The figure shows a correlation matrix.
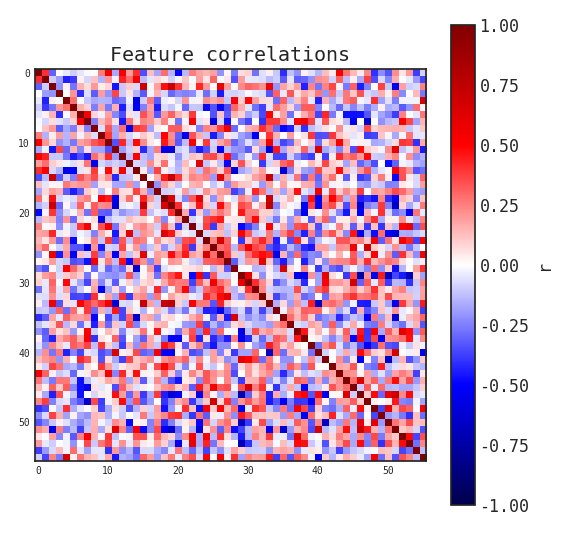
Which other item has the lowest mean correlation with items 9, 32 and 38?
29
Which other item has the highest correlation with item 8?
27
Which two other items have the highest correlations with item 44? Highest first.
46, 51
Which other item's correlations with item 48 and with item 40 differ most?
55
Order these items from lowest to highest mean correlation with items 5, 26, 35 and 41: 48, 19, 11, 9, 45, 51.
51, 11, 9, 45, 48, 19
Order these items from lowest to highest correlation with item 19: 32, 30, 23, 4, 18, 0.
0, 4, 32, 30, 23, 18
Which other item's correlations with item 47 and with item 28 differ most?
35
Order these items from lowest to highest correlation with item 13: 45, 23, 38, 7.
38, 45, 7, 23
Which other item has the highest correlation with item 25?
47
